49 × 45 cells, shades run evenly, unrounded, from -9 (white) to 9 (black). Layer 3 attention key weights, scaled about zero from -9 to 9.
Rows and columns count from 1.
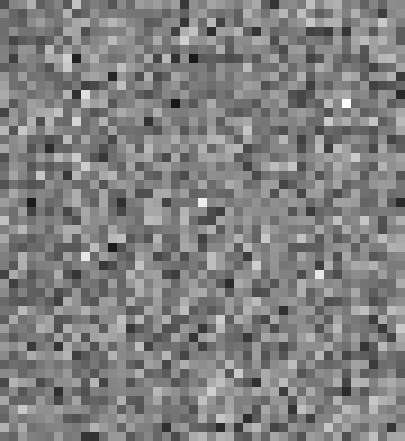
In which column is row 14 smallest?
9
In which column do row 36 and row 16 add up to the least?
25
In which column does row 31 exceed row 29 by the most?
10
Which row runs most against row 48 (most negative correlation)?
36
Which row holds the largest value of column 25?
48
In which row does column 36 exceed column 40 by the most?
30
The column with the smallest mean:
40
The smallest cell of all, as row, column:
12, 39
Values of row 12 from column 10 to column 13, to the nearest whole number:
-4 -2 -3 3
